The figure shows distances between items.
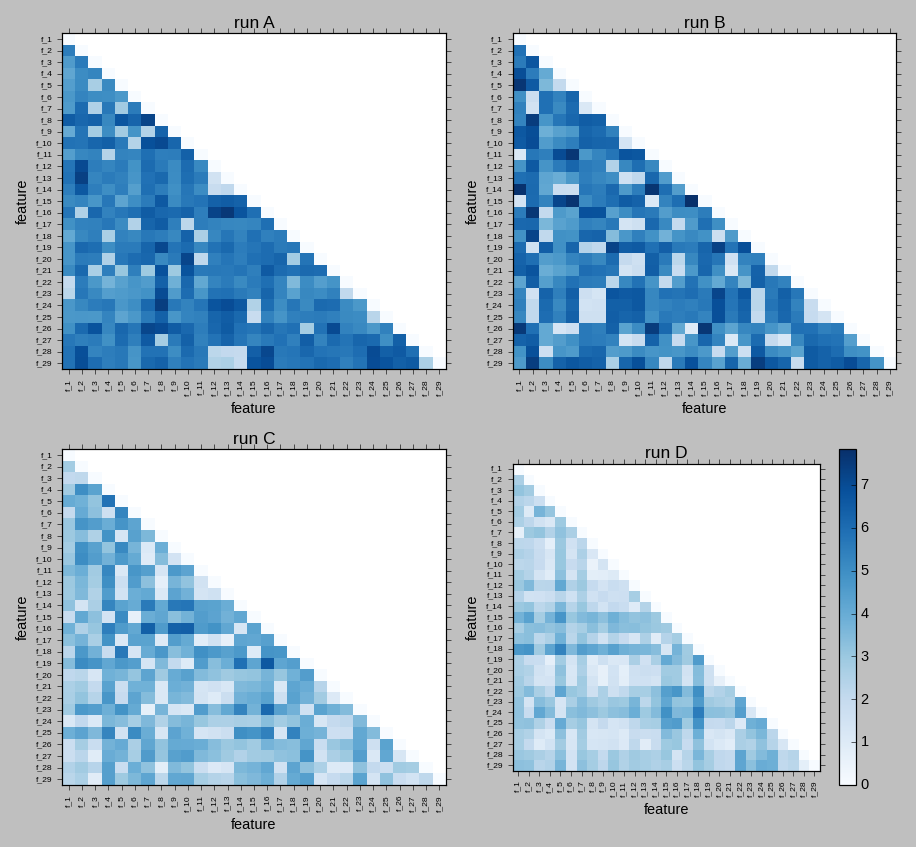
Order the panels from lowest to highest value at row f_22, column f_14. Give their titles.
run D, run C, run A, run B
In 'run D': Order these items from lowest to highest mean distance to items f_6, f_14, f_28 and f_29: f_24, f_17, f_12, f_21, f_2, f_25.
f_21, f_17, f_12, f_2, f_25, f_24
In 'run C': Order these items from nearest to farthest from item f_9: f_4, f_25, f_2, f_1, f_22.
f_1, f_4, f_22, f_25, f_2
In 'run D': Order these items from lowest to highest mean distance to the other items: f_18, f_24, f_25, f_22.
f_25, f_22, f_24, f_18
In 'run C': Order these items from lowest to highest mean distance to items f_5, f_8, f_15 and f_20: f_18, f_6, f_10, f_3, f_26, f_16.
f_3, f_26, f_6, f_18, f_10, f_16
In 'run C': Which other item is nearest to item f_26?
f_27
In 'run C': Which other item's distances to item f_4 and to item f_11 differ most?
f_5
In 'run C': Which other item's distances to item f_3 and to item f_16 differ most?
f_29
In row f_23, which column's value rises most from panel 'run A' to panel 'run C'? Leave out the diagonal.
f_22
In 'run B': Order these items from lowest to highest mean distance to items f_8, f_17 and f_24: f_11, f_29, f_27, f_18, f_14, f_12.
f_27, f_12, f_18, f_29, f_14, f_11
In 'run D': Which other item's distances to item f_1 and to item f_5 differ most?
f_7
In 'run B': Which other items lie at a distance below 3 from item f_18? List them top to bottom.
f_3, f_16, f_28
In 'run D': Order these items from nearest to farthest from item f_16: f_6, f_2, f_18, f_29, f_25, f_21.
f_29, f_6, f_21, f_2, f_18, f_25
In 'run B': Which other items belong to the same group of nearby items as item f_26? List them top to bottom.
f_4, f_5, f_14
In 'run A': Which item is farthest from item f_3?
f_26
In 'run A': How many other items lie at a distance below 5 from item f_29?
5
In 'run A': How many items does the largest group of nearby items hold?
5
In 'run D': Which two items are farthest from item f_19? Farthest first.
f_18, f_15
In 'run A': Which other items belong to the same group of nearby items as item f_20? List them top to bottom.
f_4, f_11, f_18
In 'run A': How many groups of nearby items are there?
9
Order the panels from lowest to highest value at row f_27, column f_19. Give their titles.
run D, run C, run B, run A
